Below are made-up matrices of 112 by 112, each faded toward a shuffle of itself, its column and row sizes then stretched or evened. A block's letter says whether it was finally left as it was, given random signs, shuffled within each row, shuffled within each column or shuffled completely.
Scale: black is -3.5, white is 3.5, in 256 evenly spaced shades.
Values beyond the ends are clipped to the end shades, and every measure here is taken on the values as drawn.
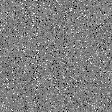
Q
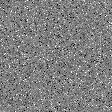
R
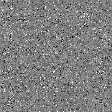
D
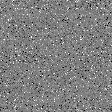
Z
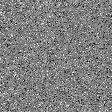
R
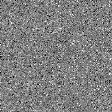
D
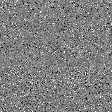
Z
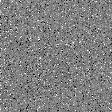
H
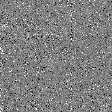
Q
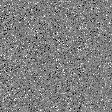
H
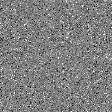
Q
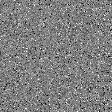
Q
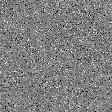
Z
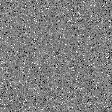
Q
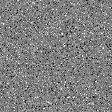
Z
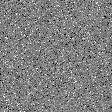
R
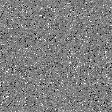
Q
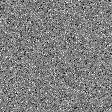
R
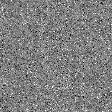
H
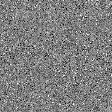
Q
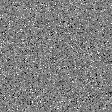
Z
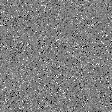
Q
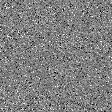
Z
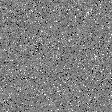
Z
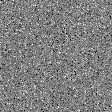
R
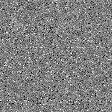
Z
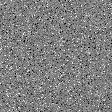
R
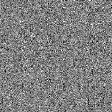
D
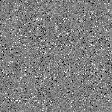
D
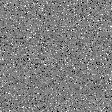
Z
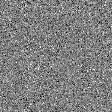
H
